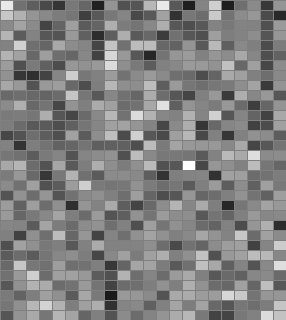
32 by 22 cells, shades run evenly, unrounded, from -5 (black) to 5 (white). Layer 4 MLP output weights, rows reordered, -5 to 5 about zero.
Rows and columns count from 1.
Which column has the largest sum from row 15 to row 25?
19
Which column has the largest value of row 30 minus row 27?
18
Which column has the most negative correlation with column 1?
21
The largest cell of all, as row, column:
17, 15
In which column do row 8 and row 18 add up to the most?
6
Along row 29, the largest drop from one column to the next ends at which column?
22
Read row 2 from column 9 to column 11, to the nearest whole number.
0 0 -2
